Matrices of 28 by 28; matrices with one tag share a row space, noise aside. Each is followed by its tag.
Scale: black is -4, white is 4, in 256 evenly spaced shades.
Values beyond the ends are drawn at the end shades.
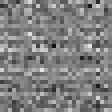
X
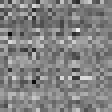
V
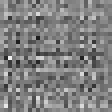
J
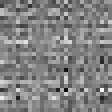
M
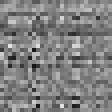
V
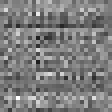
J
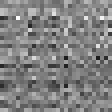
M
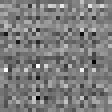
J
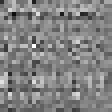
V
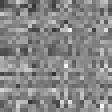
M
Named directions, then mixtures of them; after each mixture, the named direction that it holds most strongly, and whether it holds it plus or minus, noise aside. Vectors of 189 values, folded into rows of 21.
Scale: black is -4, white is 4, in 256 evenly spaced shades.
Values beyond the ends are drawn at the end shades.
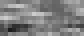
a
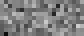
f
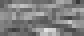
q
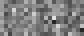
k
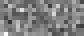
f, minus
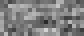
q, plus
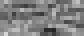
q, minus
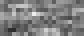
q, plus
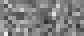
f, minus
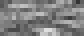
q, plus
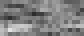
a, minus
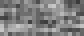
a, minus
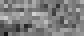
f, plus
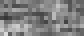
a, minus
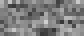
q, minus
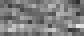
a, minus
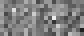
k, plus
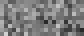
k, plus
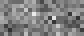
k, plus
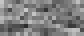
a, plus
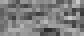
q, minus
